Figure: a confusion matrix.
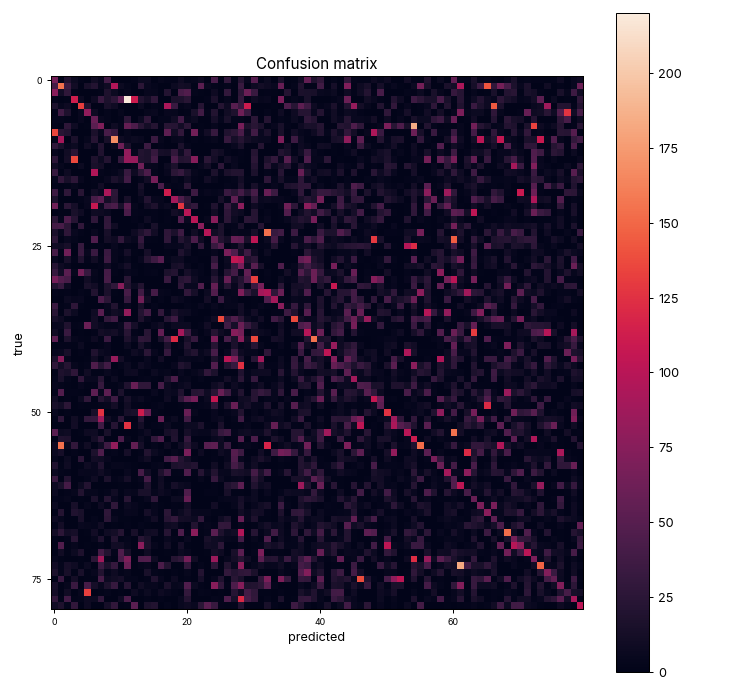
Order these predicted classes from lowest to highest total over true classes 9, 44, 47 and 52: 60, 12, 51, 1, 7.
12, 7, 60, 51, 1
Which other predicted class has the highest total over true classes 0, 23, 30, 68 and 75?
32
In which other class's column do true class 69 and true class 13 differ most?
72
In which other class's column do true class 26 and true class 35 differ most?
56
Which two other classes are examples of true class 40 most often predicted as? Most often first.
42, 68
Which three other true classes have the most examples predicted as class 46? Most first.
75, 52, 51
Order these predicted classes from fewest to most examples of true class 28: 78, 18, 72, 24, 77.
77, 18, 72, 24, 78
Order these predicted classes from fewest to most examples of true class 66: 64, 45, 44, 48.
44, 64, 48, 45
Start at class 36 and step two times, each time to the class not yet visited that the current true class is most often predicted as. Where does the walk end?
54
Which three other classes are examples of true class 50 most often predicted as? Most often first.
7, 13, 58
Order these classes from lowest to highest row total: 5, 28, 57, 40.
57, 40, 28, 5
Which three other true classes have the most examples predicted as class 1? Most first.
55, 9, 42
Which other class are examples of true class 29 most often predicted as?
58
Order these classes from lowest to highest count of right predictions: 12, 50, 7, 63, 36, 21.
63, 7, 12, 21, 50, 36
